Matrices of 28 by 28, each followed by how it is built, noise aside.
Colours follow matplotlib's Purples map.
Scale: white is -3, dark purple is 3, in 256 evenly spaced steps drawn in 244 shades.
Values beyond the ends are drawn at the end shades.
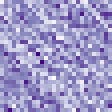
Toeplitz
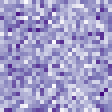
repeating rows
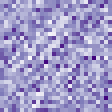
Hankel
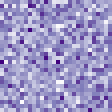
repeating rows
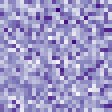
repeating rows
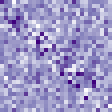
banded
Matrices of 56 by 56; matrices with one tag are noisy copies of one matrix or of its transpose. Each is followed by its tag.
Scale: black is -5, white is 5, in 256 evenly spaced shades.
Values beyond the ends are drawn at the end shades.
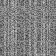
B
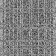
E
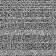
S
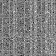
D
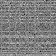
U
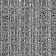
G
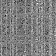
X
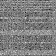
S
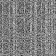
D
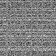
G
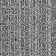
G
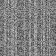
B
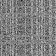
X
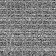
G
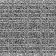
E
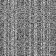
B
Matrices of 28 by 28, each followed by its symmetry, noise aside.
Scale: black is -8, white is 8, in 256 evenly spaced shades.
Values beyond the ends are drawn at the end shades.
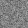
no symmetry.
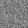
no symmetry.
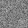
symmetric.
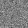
no symmetry.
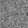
mirrored top to bottom.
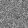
symmetric.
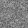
no symmetry.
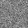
no symmetry.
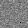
same after a half turn.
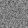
same after a half turn.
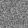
no symmetry.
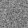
symmetric.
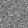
same after a half turn.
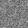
symmetric.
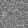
mirrored top to bottom.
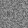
mirrored top to bottom.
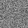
same after a half turn.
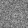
symmetric.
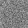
symmetric.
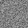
symmetric.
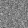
mirrored top to bottom.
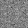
mirrored top to bottom.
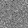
symmetric.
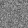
no symmetry.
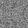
mirrored top to bottom.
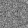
mirrored top to bottom.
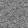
no symmetry.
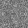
mirrored top to bottom.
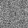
mirrored top to bottom.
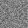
mirrored top to bottom.
